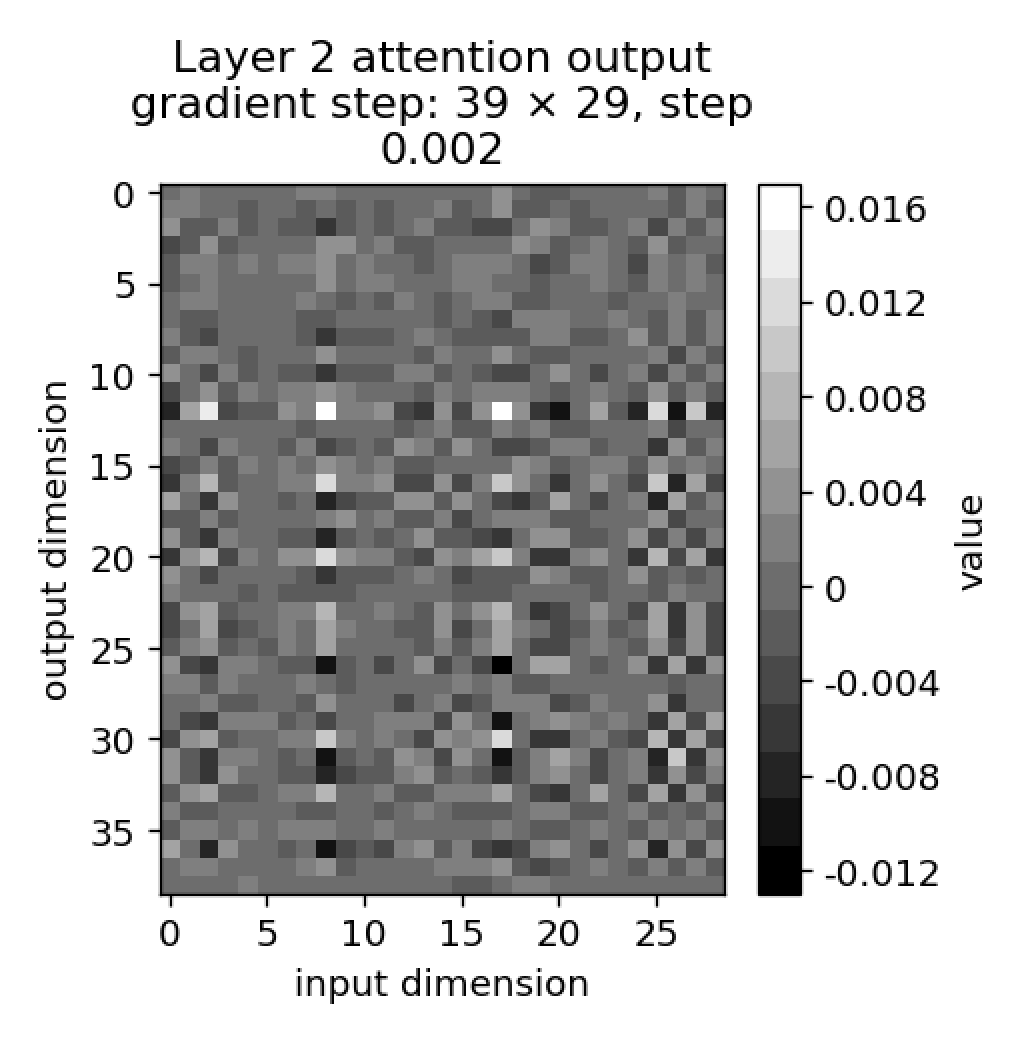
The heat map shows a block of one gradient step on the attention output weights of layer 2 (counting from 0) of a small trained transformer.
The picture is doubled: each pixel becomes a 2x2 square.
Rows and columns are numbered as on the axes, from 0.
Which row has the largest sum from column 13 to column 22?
20
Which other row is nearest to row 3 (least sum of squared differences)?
15
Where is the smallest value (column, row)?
17, 26
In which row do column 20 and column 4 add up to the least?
12
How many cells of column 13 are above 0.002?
5
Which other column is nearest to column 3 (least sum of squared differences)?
13
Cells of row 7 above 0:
6
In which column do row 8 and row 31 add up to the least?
8
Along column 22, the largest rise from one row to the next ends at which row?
33
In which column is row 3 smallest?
0
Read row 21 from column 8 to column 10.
-0.006 -0.002 -0.002
